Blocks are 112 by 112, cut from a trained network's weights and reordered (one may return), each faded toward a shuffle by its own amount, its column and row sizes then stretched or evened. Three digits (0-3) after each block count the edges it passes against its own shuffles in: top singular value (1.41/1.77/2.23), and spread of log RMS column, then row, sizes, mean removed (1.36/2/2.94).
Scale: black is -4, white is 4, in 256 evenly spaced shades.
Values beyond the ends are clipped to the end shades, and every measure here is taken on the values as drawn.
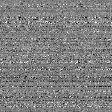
2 0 3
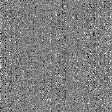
0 3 1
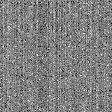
2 0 1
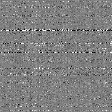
2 0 3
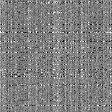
3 1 3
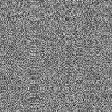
3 1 1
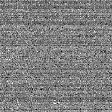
3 1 1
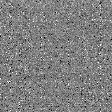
0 2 0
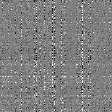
2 3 1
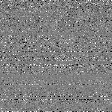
0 0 3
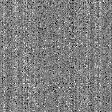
2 2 1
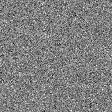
0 0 0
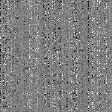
2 3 2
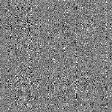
1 3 2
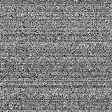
3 0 1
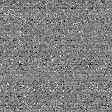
1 0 2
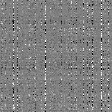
2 3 1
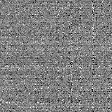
2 2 1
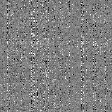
1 3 0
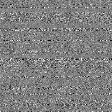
1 0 3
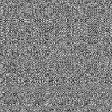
3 0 3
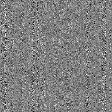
1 3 0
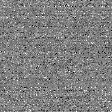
1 1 2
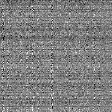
3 3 0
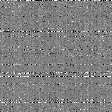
2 0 3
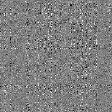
1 3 2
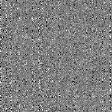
1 3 2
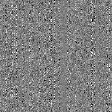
1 3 0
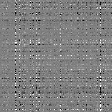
3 3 3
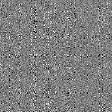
2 3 2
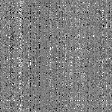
2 3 2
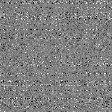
0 1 3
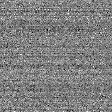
2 1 1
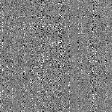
0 3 2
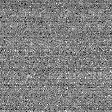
2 1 1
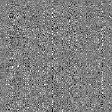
2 3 2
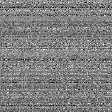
3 0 3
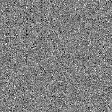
0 2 0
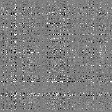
1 3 3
